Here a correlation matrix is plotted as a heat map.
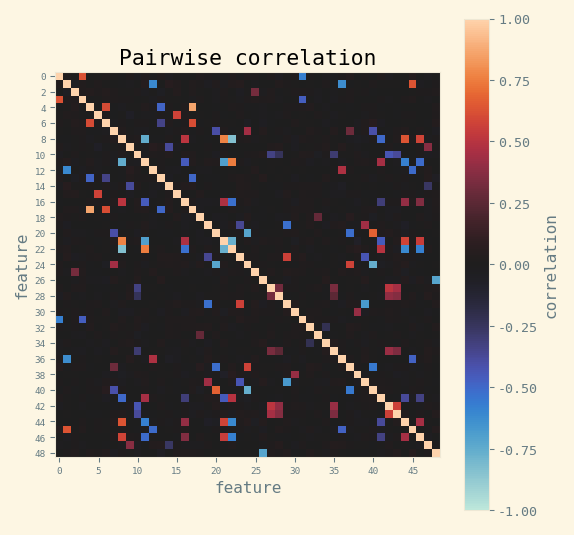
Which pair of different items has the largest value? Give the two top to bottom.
4, 17
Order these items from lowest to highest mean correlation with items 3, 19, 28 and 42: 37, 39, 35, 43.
37, 39, 35, 43
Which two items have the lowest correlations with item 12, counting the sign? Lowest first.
1, 45
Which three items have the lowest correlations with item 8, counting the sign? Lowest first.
22, 11, 41
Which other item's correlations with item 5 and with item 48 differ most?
26
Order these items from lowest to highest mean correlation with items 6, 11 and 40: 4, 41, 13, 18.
13, 18, 41, 4
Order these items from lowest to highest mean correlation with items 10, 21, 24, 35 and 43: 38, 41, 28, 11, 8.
11, 41, 38, 28, 8
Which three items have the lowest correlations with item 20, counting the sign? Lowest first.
24, 37, 7
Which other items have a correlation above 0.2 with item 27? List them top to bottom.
28, 35, 42, 43
